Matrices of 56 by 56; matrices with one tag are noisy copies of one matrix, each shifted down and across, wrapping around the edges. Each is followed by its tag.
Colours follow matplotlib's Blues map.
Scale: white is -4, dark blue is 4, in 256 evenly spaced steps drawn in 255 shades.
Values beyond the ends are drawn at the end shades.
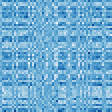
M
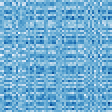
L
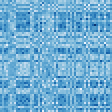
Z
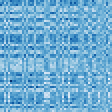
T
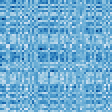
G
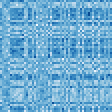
Z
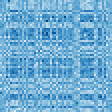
Z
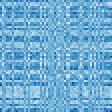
M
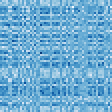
G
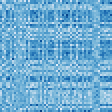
Z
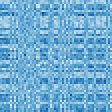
M
